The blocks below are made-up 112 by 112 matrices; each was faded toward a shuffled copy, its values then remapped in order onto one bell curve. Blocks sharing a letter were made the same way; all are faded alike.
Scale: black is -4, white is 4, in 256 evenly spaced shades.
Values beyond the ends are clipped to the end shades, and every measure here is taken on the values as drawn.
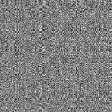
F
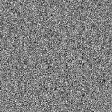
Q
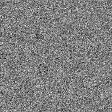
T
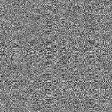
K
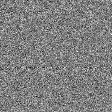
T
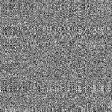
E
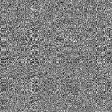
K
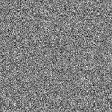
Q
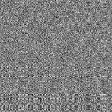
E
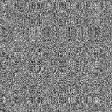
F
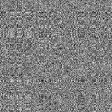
F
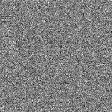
Q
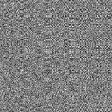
F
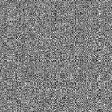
K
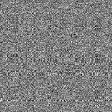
E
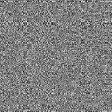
K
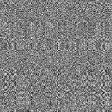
F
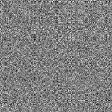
E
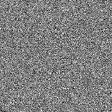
Q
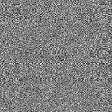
E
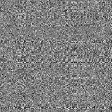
K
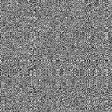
K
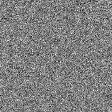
T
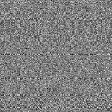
E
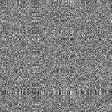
F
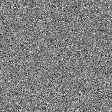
T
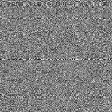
E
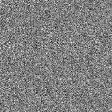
Q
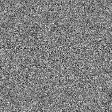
T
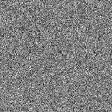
Q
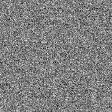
T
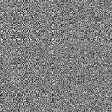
K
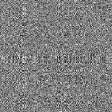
K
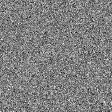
T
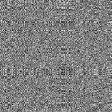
K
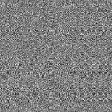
E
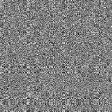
K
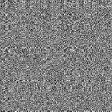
E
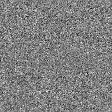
T
